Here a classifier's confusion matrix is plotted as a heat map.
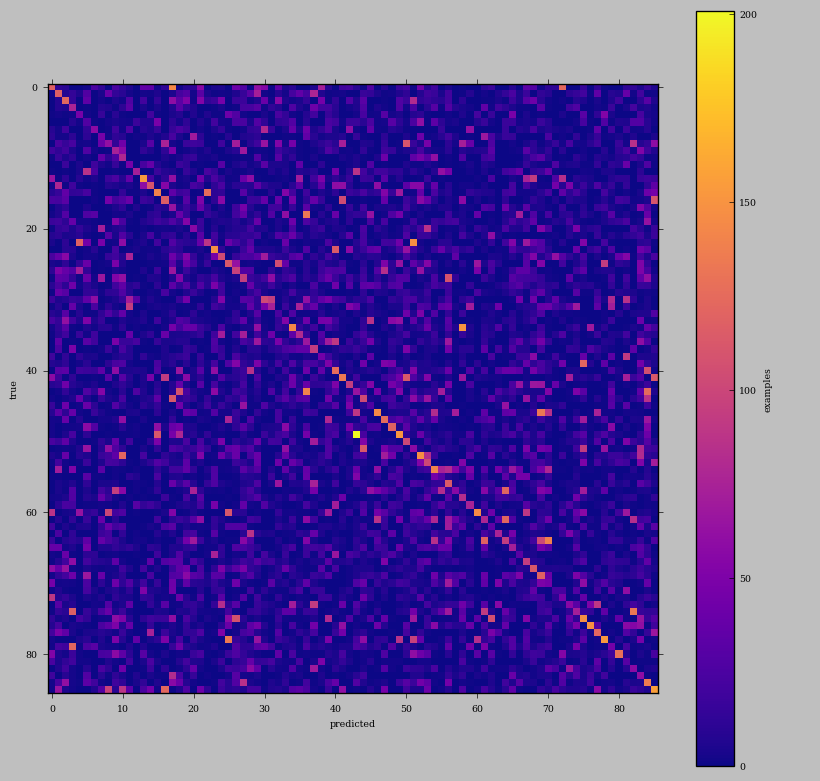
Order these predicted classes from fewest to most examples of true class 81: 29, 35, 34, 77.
34, 29, 35, 77
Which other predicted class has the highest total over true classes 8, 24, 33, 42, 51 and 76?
83
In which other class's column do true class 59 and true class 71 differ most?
40
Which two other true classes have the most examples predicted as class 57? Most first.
46, 54
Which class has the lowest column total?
12
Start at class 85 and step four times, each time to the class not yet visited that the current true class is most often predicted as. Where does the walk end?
37
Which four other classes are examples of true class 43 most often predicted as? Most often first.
36, 84, 18, 55
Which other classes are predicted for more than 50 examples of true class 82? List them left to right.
28, 37, 73
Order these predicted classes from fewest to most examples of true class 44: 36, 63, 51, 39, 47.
63, 47, 36, 39, 51
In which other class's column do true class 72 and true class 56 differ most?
0
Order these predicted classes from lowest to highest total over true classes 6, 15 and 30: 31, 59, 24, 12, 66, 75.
75, 12, 66, 24, 59, 31
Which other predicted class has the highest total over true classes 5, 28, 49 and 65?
43
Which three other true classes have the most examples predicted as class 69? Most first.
46, 64, 42
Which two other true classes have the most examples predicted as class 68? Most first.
13, 42
